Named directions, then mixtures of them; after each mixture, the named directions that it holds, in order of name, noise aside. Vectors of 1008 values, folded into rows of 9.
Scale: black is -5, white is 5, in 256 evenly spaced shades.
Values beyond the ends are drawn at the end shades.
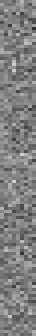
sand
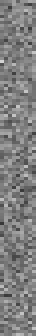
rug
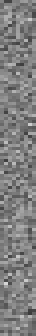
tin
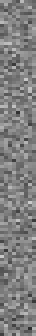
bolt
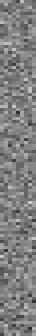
bolt.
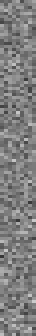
bolt.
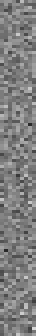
bolt, rug.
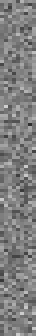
bolt, rug.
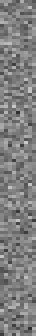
bolt.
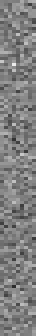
rug, sand.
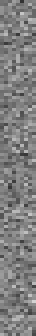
bolt, sand.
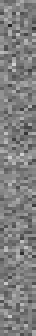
sand, tin.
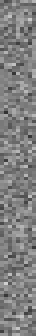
rug, tin.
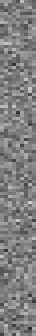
bolt.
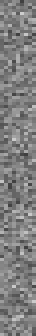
bolt, sand.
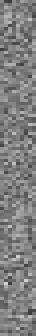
tin.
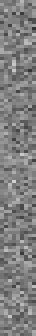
sand.
